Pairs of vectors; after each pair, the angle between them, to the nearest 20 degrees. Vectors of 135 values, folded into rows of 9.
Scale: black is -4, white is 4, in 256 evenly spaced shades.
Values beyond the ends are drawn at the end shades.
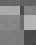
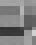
120 degrees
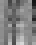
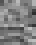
100 degrees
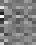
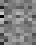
160 degrees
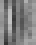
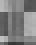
80 degrees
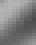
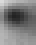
80 degrees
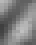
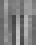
80 degrees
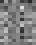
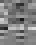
80 degrees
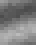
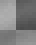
100 degrees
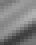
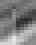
160 degrees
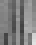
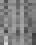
140 degrees
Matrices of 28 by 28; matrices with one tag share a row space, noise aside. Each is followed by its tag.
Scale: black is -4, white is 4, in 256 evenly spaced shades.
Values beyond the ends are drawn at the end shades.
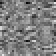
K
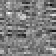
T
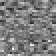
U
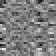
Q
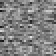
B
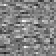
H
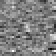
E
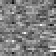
E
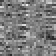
T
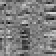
T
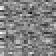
B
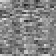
H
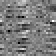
T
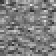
U
